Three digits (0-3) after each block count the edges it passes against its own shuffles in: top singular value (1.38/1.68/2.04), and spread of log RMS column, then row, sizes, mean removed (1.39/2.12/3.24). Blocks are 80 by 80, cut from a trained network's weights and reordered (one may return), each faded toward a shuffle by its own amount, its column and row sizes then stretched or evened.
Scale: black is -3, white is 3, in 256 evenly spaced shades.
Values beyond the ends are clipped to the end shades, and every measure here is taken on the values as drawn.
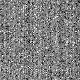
1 0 0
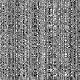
3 2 1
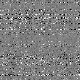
0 1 3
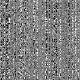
2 3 0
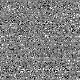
0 0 2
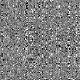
2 2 1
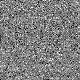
0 0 0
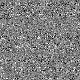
0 0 2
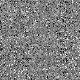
0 2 1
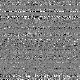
1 1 3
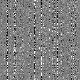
3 3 0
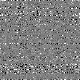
0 1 3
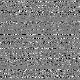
0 0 3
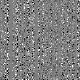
0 3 1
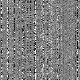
2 3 0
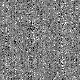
0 2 0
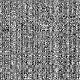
3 0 2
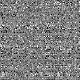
1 1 2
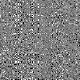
3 2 2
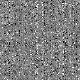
0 2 1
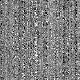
2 2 0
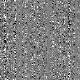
0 3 0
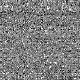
1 1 1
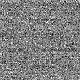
1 0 0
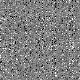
0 2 1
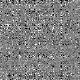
1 2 2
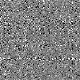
2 2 2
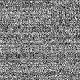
2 0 0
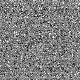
0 0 1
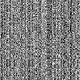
3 1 0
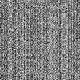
3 0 0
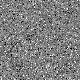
0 0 1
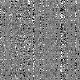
1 3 1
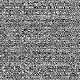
2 1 1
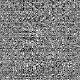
2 2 0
